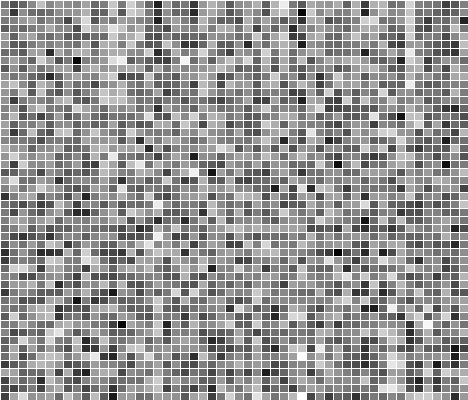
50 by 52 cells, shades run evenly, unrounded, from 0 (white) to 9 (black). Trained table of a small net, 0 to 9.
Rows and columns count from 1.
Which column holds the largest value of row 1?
18
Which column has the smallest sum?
46
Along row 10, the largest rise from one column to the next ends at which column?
14
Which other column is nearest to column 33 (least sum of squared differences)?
19
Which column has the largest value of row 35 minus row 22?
22
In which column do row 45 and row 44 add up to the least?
34
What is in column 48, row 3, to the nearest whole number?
7
